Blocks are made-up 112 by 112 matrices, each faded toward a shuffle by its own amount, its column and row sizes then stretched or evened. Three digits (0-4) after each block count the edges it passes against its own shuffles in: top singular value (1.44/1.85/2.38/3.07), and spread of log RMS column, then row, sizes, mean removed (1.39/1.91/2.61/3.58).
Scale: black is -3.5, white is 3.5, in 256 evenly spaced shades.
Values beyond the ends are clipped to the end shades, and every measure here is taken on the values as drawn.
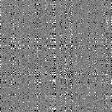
3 4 3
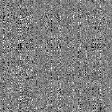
2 4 2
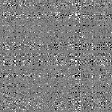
3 3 4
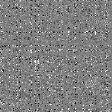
0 3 3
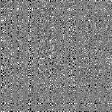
2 4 3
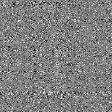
2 2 3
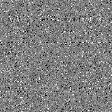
2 1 2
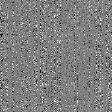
0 4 1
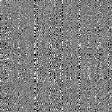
3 4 2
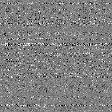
1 2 4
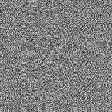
3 0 0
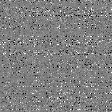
1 2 3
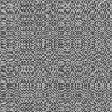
4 2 3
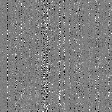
1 4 0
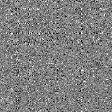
2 2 2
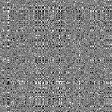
4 3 3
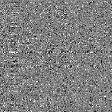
2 2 2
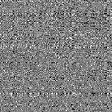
3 1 3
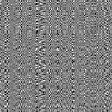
4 4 1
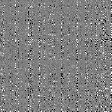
2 4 3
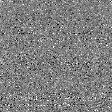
0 0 3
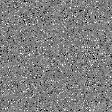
1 1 2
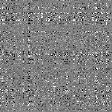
2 3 4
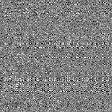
3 1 3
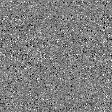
0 1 2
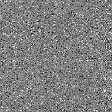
2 1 1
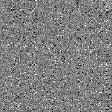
2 2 0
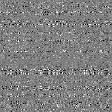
3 1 4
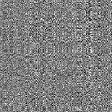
3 3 2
